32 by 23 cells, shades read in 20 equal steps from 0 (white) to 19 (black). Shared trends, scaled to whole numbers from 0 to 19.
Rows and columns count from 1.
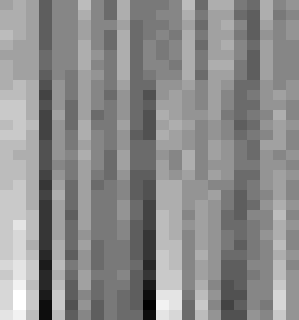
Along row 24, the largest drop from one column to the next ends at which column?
13
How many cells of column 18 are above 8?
19
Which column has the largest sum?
4
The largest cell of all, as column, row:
12, 31
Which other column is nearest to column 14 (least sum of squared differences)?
22
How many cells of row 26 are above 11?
4
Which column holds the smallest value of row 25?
2
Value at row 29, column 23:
8
